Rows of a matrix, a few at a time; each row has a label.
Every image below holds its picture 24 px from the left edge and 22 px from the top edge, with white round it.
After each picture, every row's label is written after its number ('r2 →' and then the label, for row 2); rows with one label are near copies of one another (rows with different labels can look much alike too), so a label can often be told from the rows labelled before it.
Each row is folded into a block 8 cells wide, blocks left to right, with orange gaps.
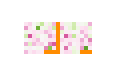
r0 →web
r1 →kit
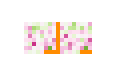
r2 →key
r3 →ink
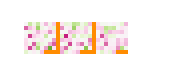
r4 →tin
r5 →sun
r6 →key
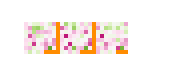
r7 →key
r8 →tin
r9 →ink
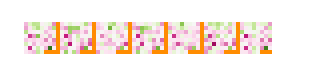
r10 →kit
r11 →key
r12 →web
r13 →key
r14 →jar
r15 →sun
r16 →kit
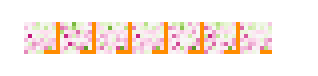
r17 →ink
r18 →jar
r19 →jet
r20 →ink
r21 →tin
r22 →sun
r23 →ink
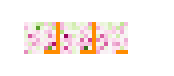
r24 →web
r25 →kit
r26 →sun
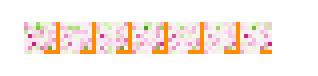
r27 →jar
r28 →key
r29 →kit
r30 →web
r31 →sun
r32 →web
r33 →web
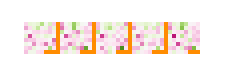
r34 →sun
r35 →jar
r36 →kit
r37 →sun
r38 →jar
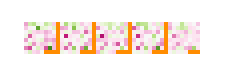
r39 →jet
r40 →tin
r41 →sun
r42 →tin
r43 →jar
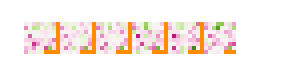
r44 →ink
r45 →tin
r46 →tin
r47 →jar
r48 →kit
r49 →web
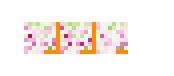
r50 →sun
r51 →sun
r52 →web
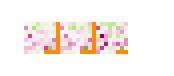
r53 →ink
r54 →ink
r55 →sun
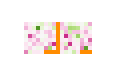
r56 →web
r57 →key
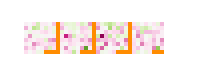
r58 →ink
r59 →kit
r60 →sun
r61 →key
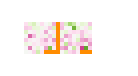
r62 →kit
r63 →jet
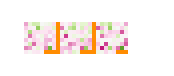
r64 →jet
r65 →ink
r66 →tin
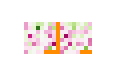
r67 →web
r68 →sun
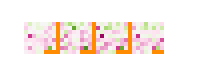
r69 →kit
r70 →jet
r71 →ink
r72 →ink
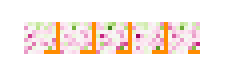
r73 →sun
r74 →web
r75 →web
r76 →kit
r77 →web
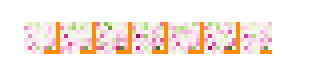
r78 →tin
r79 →ink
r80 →jet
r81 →kit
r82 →key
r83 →tin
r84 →kit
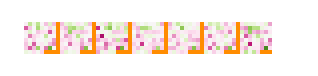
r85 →tin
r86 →key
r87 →ink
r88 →key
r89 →jet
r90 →tin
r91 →key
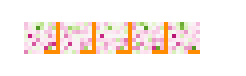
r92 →web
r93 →key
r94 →ink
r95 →jet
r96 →jar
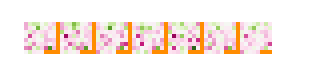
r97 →jet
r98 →jar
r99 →web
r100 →key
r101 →kit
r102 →jet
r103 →web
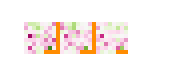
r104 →kit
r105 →jar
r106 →ink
